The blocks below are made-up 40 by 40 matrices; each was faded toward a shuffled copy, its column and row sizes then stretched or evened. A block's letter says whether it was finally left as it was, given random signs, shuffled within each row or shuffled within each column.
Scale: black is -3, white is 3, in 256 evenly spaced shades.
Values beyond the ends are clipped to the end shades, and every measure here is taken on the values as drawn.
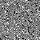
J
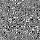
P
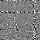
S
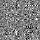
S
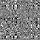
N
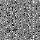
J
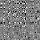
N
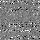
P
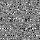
P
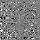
S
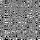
N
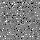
P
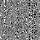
J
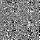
S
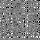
N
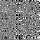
N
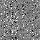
J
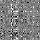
N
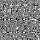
S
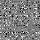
S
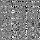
S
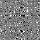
S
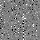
J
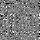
S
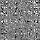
S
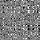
N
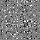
S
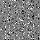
J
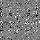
S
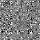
S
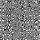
N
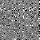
S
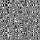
N
